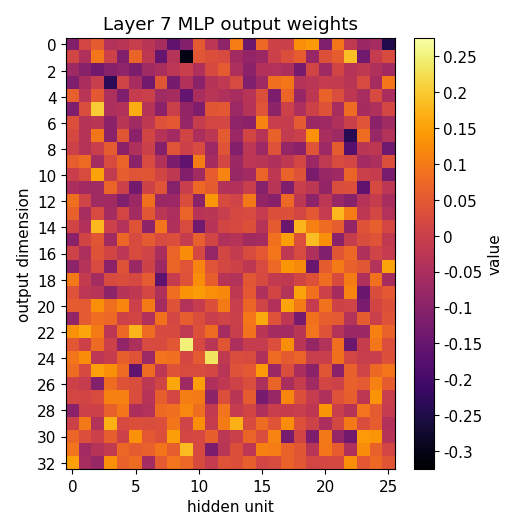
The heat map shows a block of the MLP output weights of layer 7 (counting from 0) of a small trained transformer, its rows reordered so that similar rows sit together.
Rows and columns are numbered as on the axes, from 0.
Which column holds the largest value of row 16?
9
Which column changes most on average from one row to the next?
17
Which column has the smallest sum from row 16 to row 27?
23
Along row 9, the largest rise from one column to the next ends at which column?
10
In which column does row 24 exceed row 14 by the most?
11
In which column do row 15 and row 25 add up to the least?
21
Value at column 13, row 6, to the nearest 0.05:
-0.1
